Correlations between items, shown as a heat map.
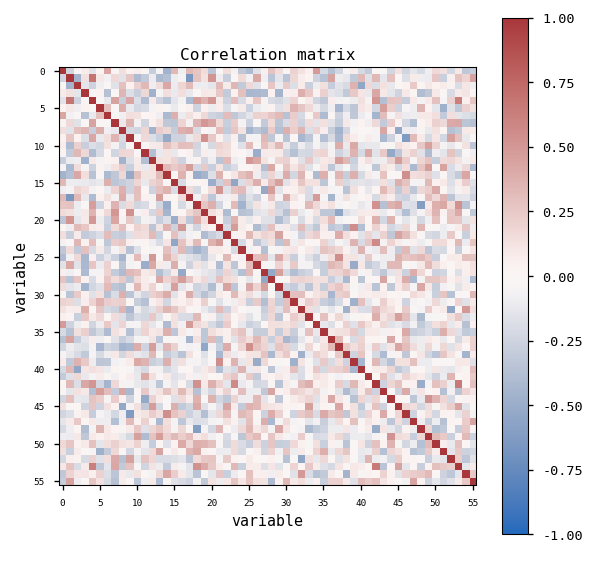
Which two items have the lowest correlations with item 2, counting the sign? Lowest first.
40, 1
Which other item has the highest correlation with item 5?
43
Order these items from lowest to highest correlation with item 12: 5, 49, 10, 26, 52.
5, 10, 52, 49, 26
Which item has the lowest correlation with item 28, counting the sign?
27
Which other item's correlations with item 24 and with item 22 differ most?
45
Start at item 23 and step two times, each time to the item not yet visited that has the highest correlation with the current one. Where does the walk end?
53
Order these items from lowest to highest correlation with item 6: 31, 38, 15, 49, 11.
38, 11, 49, 31, 15
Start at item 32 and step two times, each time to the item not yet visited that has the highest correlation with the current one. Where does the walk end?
14
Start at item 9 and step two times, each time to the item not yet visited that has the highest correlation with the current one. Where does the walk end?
7
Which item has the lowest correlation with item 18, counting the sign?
48
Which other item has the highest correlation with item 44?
49
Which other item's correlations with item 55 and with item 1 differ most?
30
